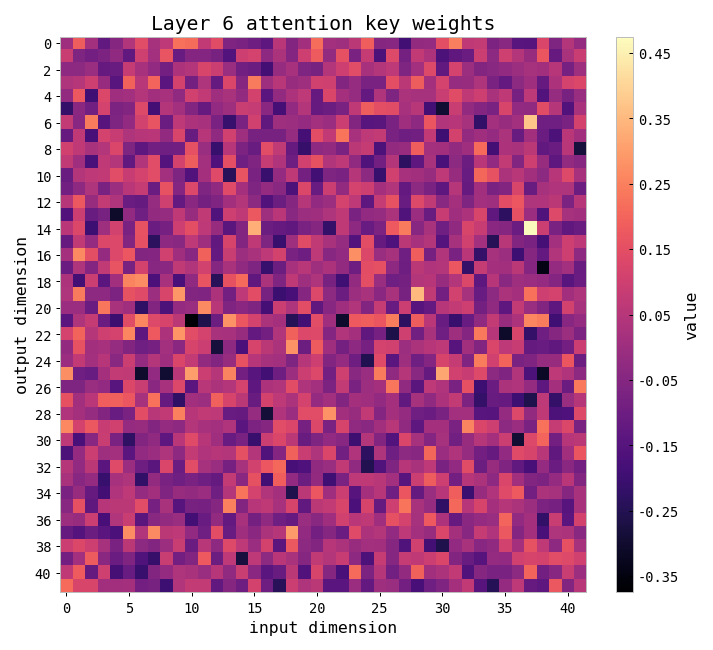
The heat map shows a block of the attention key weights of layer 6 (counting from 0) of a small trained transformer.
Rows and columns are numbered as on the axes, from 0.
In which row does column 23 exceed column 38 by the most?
16
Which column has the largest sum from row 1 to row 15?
37
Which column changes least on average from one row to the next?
34
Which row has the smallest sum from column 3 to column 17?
36
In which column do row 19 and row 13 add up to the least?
4
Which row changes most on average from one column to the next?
21
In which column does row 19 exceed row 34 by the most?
28
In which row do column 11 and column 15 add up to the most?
14
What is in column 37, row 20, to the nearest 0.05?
0
